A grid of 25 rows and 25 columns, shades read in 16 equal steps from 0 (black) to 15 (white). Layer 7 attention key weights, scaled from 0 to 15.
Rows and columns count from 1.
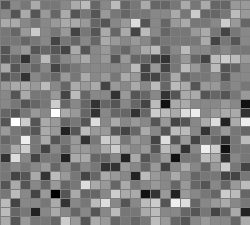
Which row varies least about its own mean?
5
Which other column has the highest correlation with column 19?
23
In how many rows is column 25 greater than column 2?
13
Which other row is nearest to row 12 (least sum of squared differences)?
19
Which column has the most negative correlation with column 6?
14
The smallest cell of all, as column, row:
6, 22
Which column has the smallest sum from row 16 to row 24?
7
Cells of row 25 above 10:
2
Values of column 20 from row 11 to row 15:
10 8 14 8 8
